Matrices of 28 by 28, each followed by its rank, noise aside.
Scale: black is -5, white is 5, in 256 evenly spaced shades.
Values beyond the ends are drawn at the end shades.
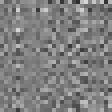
three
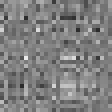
three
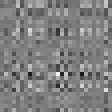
two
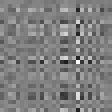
one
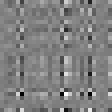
one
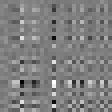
one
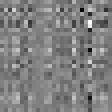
two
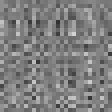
three
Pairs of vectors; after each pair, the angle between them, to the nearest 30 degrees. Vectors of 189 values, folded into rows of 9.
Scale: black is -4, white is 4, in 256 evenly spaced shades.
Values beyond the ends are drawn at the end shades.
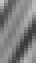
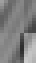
60 degrees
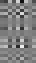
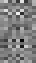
150 degrees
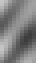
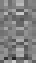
90 degrees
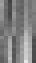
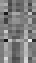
60 degrees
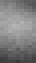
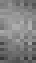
30 degrees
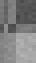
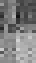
30 degrees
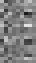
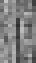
120 degrees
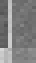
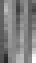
90 degrees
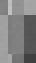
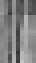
120 degrees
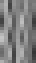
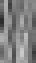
30 degrees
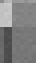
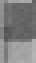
90 degrees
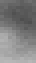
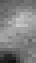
120 degrees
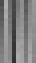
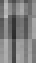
30 degrees
